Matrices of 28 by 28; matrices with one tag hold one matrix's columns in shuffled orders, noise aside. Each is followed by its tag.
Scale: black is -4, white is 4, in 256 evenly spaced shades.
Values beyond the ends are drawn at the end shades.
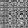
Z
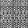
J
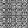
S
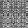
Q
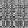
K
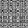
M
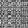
Z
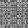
Z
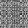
Z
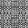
J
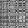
M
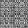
Z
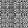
Q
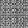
S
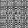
J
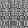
K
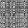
Q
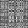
M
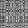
M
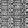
S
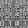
K
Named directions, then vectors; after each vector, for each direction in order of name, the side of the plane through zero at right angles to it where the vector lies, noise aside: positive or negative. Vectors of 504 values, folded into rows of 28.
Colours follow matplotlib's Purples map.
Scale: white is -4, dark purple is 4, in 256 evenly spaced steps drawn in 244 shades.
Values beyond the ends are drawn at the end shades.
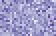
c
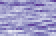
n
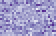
positive, positive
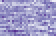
positive, negative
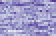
negative, positive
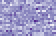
negative, negative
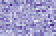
positive, positive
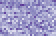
negative, positive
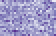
positive, negative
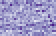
positive, positive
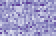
positive, positive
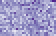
negative, positive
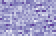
positive, positive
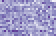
positive, negative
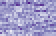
positive, positive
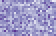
positive, negative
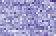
negative, positive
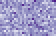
negative, positive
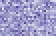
positive, negative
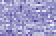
negative, negative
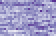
negative, positive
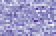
negative, negative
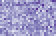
negative, positive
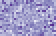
positive, positive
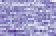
positive, negative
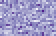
positive, positive
